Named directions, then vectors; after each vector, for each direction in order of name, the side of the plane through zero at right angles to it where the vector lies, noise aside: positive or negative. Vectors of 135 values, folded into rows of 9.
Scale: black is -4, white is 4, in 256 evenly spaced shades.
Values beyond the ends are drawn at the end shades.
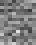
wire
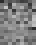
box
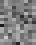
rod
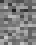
positive, positive, positive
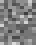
negative, negative, positive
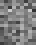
positive, negative, negative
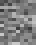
positive, negative, positive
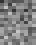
positive, positive, positive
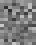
negative, negative, positive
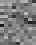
negative, positive, negative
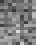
positive, positive, positive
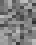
negative, positive, positive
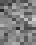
positive, negative, positive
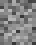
positive, positive, negative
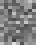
negative, negative, positive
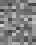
positive, negative, positive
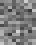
negative, positive, positive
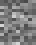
positive, negative, positive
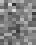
negative, negative, negative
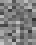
negative, positive, positive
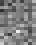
positive, positive, positive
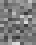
negative, negative, positive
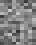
positive, negative, negative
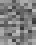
negative, positive, positive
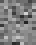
positive, positive, negative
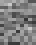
negative, positive, negative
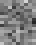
negative, positive, positive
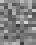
negative, negative, positive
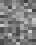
positive, negative, negative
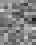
negative, positive, negative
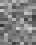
negative, positive, negative
